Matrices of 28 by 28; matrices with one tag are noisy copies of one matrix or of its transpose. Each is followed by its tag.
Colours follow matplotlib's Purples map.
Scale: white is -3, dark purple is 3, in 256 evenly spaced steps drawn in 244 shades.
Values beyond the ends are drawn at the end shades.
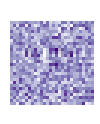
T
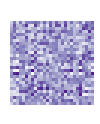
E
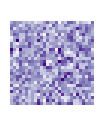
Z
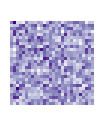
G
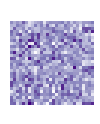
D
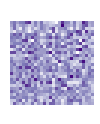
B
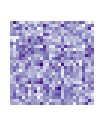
G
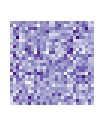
G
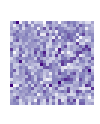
Z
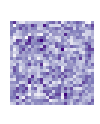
G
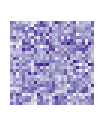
D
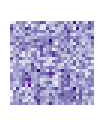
Z
